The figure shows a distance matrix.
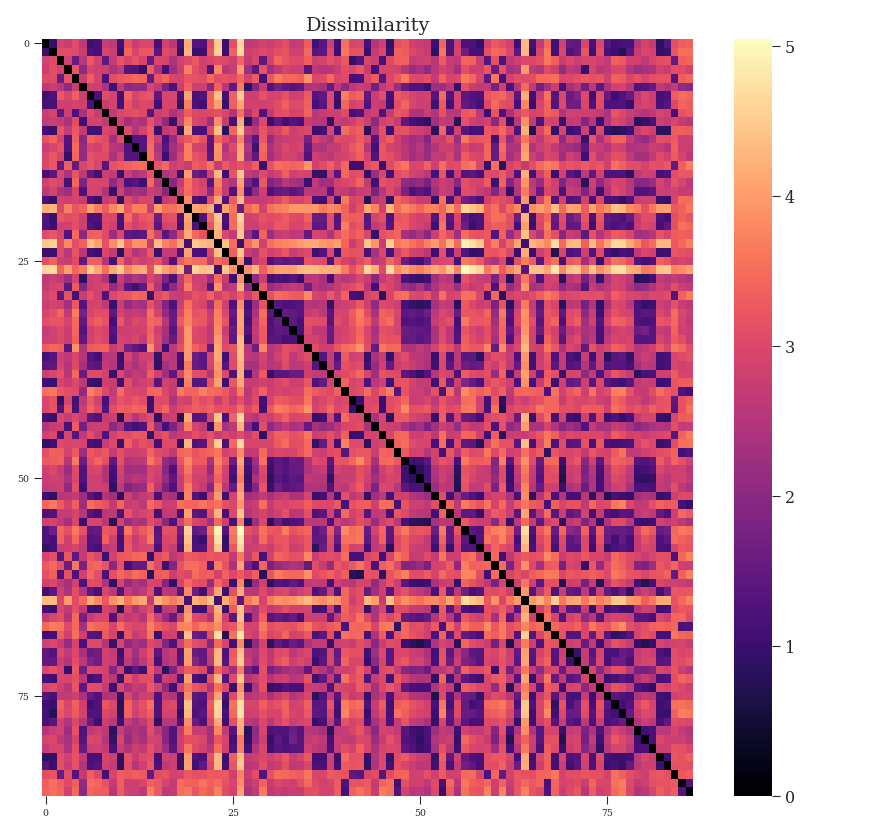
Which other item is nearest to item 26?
23
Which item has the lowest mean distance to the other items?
52
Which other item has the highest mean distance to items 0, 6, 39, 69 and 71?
26
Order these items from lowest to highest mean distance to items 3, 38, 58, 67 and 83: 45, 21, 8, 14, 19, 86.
21, 86, 8, 45, 14, 19
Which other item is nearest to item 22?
44
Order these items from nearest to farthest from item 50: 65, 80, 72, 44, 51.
80, 51, 72, 44, 65
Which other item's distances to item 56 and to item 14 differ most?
61
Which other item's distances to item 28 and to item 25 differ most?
12
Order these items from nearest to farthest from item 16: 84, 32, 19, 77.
32, 77, 84, 19
